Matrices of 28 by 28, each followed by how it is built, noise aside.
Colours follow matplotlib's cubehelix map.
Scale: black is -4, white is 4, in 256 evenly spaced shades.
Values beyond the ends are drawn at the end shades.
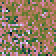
lower triangular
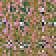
low rank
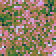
smooth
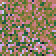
lower triangular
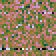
uneven rows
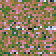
uneven rows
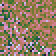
lower triangular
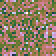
low rank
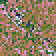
banded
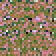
uneven rows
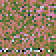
uneven rows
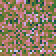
low rank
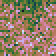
smooth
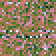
uneven rows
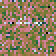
uneven rows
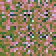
low rank
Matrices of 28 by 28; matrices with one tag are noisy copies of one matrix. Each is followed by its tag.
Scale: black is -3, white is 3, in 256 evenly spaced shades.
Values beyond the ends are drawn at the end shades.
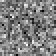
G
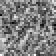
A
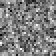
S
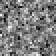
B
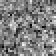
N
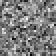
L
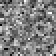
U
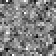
U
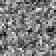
S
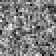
B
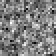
N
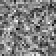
B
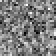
G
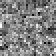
S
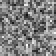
G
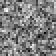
L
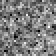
N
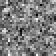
L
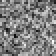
N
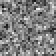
S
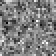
A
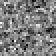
S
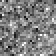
N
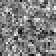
L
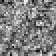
U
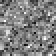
U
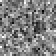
G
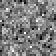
L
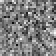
G
